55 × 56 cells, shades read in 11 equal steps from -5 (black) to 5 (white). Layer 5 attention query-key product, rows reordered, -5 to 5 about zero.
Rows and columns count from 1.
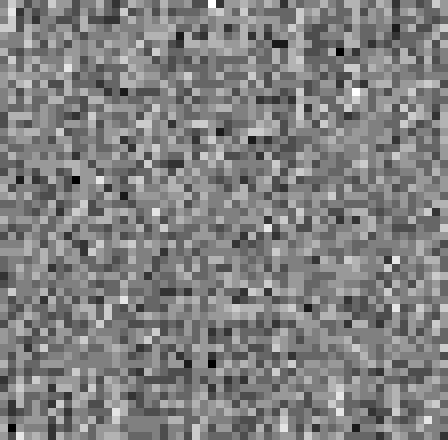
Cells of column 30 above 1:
4
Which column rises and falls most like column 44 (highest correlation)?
41
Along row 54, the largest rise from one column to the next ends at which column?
3
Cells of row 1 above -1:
39
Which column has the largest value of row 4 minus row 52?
2
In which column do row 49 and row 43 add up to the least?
27
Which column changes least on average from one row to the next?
47
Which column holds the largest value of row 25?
42
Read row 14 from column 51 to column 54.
3 -1 2 0
